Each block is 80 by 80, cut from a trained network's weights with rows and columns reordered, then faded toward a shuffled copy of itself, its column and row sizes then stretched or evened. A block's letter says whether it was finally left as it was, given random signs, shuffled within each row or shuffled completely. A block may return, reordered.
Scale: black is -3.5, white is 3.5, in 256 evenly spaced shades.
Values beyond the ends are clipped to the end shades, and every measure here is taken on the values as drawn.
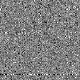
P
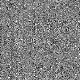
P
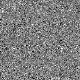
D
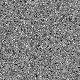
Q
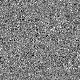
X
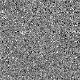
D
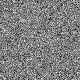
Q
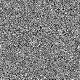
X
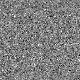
X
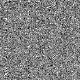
D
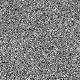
X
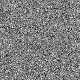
X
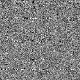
P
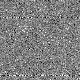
X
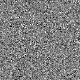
D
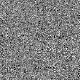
D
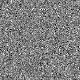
P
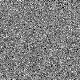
X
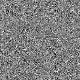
P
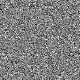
D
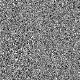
D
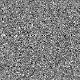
D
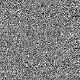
P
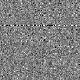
P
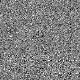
D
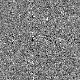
D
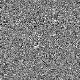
P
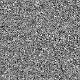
P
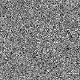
D
